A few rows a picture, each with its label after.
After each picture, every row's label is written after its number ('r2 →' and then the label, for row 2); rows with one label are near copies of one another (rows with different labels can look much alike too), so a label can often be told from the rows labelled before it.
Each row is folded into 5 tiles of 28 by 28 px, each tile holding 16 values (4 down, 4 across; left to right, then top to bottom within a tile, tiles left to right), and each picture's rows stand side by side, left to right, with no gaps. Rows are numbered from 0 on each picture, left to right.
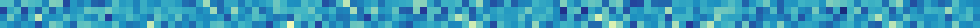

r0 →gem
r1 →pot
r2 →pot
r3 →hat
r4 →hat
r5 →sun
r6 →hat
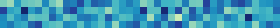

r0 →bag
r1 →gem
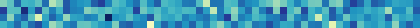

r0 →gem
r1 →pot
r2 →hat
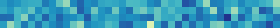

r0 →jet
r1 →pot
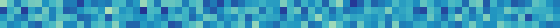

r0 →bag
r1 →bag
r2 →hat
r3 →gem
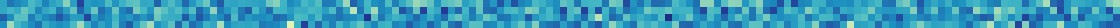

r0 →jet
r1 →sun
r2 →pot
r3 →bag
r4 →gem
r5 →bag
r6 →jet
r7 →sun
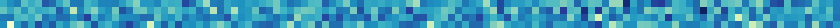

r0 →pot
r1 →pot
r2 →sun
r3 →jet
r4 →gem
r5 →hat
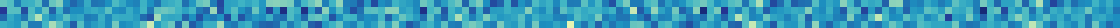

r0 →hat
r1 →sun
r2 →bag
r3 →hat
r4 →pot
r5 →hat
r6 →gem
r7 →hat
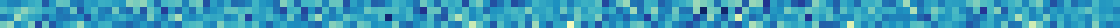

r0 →sun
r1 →gem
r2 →gem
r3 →hat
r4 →pot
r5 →gem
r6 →pot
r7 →hat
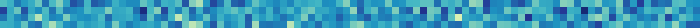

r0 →hat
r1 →hat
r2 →jet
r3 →gem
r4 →bag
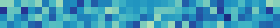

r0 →bag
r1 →sun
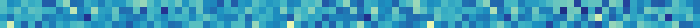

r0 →pot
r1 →bag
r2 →pot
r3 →pot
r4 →gem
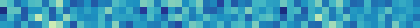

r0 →hat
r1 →bag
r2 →hat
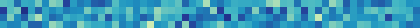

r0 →gem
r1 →sun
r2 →gem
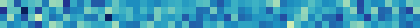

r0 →gem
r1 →sun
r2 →jet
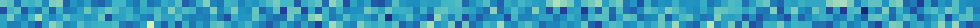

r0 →gem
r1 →pot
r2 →gem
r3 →sun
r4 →bag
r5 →sun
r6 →bag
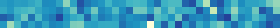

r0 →jet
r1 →pot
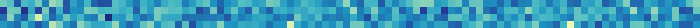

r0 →gem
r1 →sun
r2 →pot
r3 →bag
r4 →pot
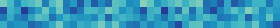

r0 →bag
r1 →bag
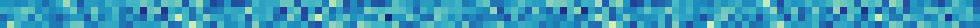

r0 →jet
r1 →hat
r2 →gem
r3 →sun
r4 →hat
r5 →jet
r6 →gem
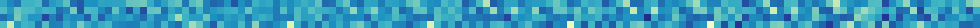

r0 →sun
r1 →hat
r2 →pot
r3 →pot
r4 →pot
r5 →pot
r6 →sun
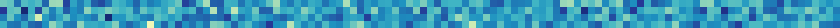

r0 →gem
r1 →pot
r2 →jet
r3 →hat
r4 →bag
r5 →bag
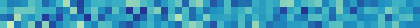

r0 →sun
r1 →hat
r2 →bag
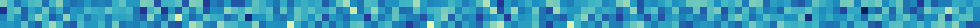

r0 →hat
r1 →gem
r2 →pot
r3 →jet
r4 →jet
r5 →gem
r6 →bag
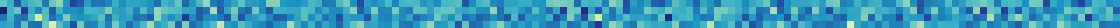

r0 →hat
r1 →sun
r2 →jet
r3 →sun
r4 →gem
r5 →sun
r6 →jet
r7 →gem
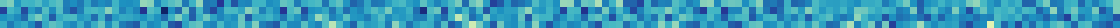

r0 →bag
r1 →bag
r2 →hat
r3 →hat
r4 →bag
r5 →bag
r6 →sun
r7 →pot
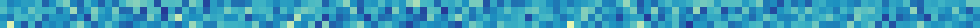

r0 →pot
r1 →gem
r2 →sun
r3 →gem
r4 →jet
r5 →bag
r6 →sun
